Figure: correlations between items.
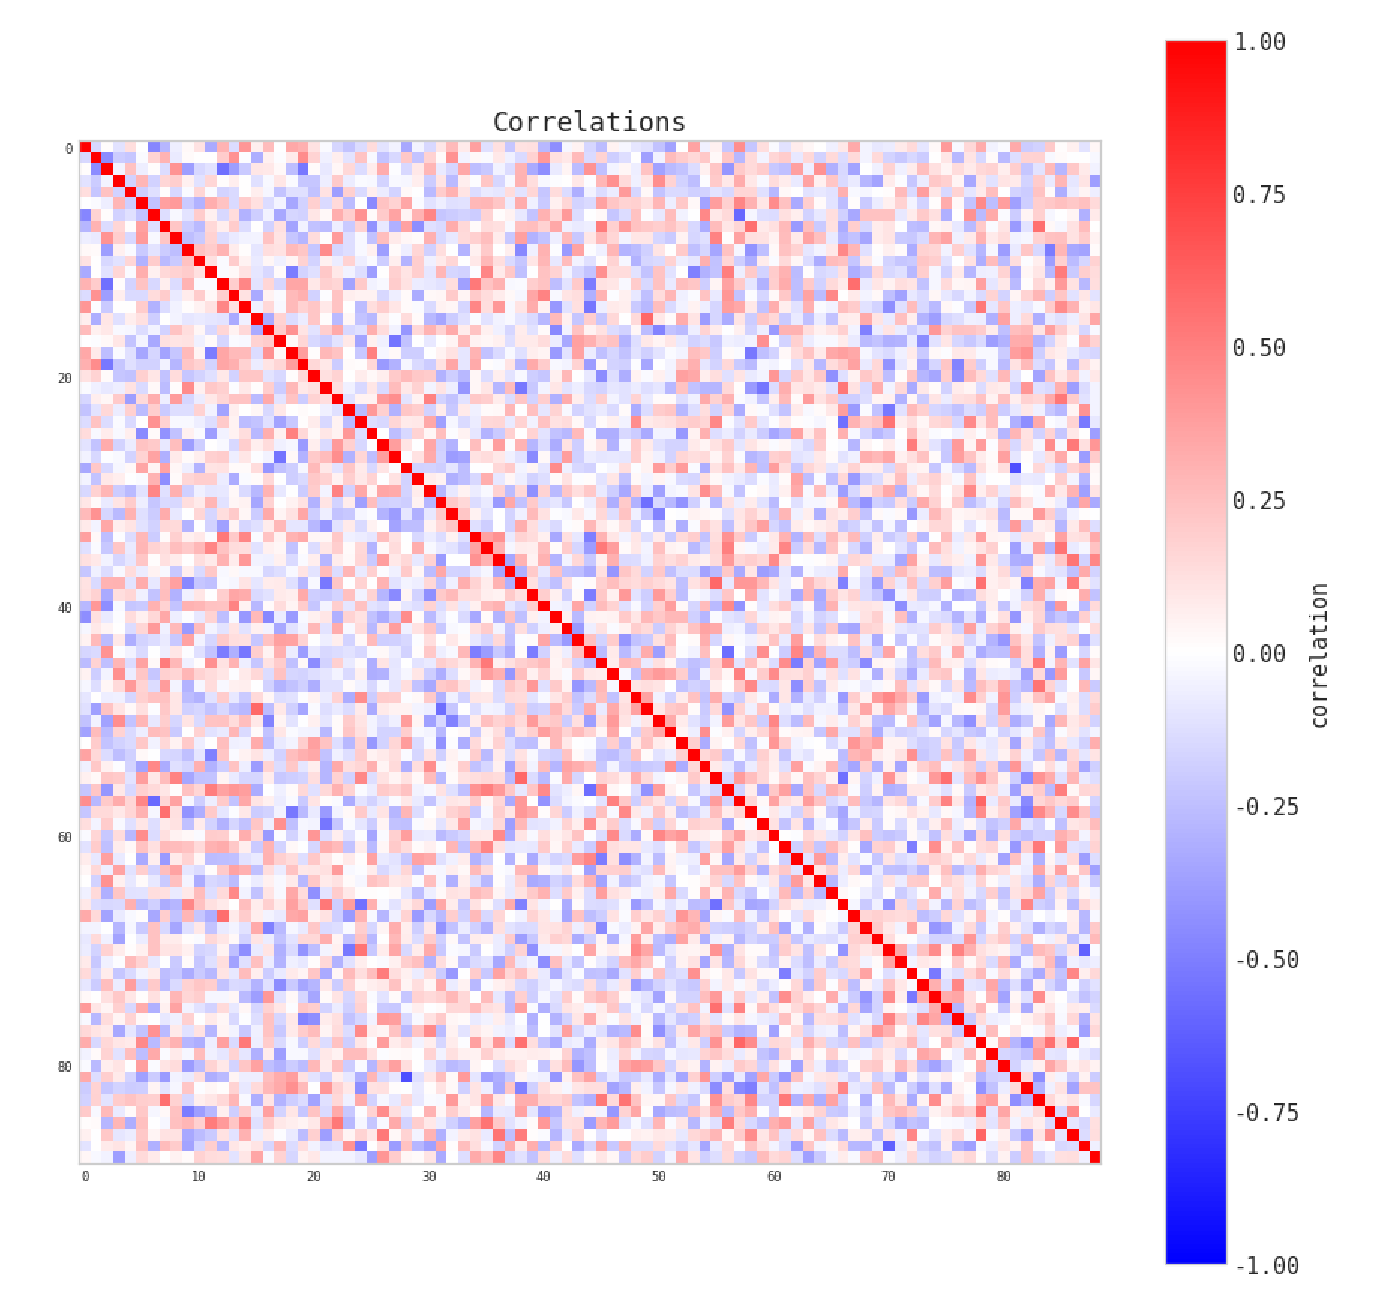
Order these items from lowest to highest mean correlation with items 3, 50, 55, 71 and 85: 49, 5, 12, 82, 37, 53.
82, 53, 37, 49, 12, 5
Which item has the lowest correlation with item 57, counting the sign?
6
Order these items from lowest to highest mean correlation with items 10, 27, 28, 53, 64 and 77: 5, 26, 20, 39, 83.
39, 83, 5, 26, 20
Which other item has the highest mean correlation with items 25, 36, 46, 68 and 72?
86
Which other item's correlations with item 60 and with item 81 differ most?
28
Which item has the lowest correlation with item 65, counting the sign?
20
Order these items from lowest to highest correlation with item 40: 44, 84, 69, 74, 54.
84, 44, 74, 69, 54
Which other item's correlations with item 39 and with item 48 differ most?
70
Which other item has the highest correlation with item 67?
12
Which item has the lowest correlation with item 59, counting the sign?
21
